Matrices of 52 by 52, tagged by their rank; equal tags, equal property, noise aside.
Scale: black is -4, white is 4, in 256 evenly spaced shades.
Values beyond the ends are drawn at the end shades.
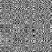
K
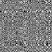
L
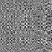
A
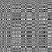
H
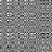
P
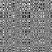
A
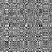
L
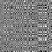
P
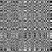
H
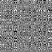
K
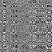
A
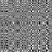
P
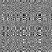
P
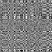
P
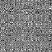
K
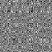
L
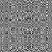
L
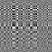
H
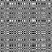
H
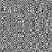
K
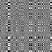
H
